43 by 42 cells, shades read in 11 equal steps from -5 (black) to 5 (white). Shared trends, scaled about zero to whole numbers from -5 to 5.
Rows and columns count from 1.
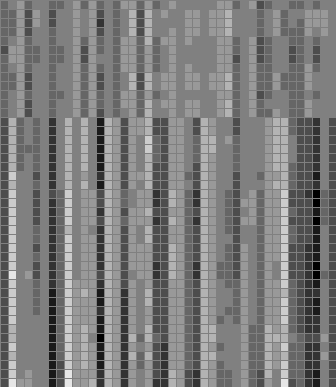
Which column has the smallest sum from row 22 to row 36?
40
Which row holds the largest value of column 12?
43
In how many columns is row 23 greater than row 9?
13
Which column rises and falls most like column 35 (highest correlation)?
33
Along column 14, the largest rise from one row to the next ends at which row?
14
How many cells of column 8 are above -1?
17
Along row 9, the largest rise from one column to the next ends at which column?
19
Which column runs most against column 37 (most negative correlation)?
22
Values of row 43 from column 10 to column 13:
1 1 2 -3
